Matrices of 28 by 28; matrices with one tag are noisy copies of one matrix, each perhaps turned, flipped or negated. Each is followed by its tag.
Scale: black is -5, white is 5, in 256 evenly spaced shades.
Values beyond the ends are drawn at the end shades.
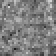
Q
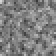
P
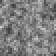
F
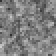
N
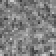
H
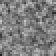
P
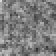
Q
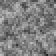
N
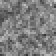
N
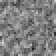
P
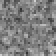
Q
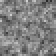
N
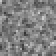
P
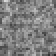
Q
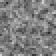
P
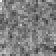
Q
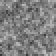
N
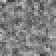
H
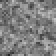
N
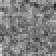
Q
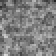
Q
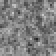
F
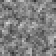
P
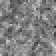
N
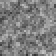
N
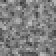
H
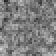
Q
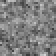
H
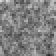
Q
